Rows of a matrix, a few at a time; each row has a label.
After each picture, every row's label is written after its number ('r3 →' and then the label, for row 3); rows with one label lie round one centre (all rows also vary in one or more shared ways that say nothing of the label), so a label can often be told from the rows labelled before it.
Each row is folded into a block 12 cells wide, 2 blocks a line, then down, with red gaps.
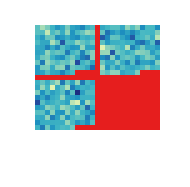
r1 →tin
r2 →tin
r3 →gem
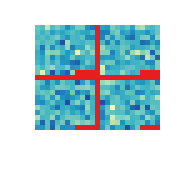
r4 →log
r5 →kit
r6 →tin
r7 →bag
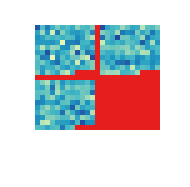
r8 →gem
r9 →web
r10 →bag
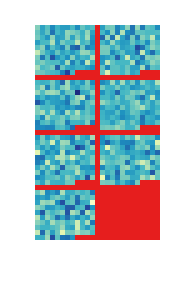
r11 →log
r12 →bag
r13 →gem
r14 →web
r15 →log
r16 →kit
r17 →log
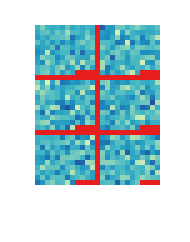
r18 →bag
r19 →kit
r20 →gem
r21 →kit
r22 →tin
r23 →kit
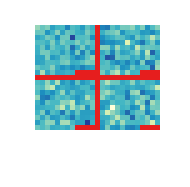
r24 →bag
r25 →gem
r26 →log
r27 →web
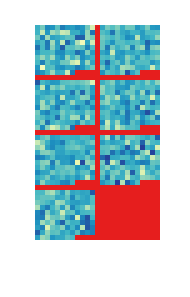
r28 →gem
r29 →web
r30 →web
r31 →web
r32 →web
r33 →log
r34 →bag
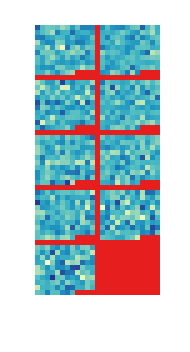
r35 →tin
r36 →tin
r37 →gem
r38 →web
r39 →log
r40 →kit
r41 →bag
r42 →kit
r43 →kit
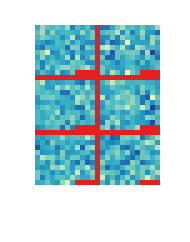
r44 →web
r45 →gem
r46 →tin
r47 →bag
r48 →bag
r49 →tin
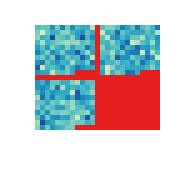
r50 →web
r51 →web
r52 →kit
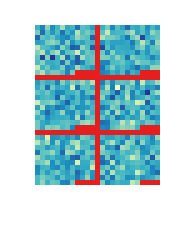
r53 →tin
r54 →gem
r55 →web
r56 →web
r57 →web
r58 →kit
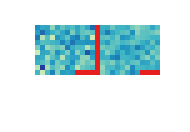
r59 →bag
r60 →kit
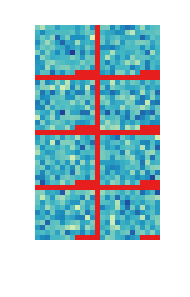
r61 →bag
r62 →kit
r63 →tin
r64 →tin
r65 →log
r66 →log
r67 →kit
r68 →tin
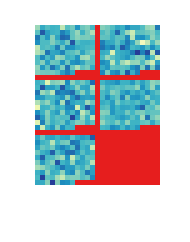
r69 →tin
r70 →bag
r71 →bag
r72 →log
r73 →log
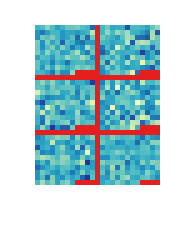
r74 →kit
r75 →bag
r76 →log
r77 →web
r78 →bag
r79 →tin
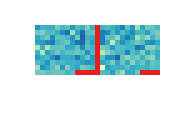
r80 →web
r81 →kit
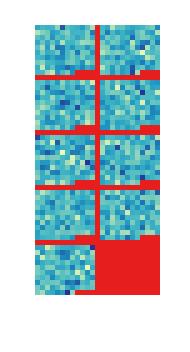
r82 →gem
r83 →kit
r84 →web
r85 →gem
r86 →gem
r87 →web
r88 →web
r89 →tin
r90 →gem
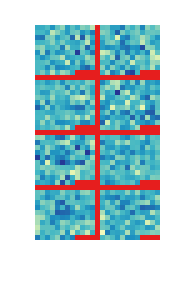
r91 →bag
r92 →log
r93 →bag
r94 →web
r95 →kit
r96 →kit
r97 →web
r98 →kit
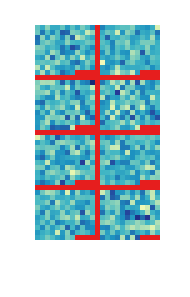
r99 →bag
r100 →tin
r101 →gem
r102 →web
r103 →kit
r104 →gem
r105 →web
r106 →bag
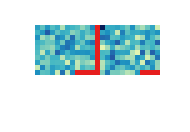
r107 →bag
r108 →kit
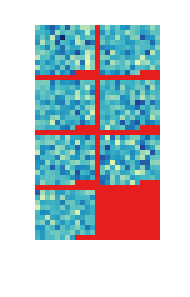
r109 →log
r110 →kit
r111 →log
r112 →bag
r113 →tin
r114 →tin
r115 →web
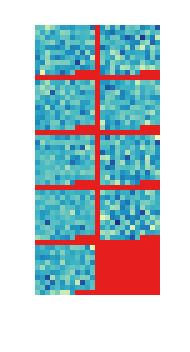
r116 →bag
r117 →tin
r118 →web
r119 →kit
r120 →bag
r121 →gem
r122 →log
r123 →log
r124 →kit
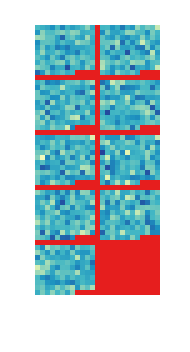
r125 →gem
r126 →kit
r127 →kit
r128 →gem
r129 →kit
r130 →gem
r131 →log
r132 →tin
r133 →web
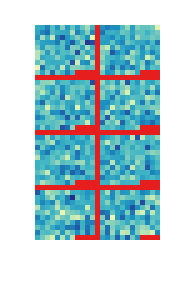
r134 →log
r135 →kit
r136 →web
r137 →log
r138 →log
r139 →web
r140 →tin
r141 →tin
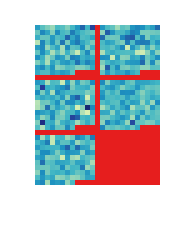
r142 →tin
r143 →tin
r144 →bag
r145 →tin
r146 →tin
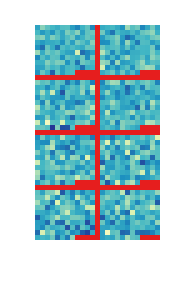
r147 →bag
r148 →tin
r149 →log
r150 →web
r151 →tin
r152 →gem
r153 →gem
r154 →gem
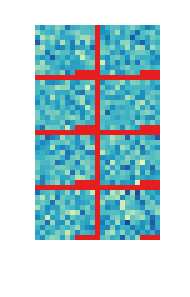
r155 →gem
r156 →tin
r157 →tin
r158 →gem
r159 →tin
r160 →kit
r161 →web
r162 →gem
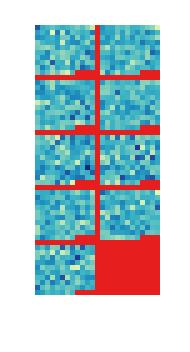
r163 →bag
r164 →kit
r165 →tin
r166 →web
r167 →gem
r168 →bag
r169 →kit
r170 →web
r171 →gem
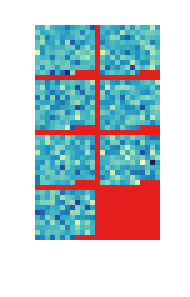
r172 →log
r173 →tin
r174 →web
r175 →log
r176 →tin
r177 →bag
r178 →gem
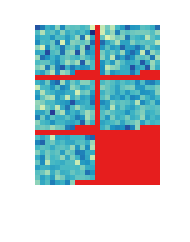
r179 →gem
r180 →gem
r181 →web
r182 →log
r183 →kit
